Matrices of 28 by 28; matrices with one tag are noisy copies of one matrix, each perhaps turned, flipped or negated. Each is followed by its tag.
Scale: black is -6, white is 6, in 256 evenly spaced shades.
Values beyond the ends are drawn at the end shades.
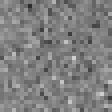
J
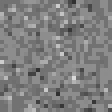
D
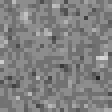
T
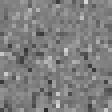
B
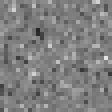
D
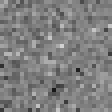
B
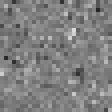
D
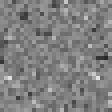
T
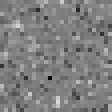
T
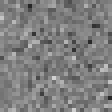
J
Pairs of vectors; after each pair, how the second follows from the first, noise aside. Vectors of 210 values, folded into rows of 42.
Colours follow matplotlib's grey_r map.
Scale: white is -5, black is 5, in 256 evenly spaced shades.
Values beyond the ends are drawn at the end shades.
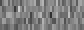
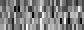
reversed, scaled up.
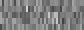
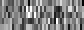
reversed, scaled up.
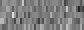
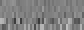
partly zeroed.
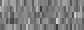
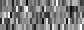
reversed, scaled up.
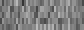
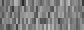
copied.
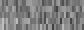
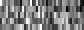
reversed, negated, scaled up.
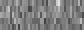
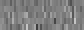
reversed, partly zeroed.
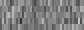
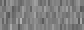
negated, shrunk.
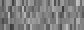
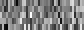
reversed, negated, scaled up.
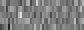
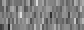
copied.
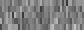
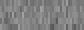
negated, shrunk.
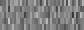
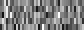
reversed, negated, scaled up.
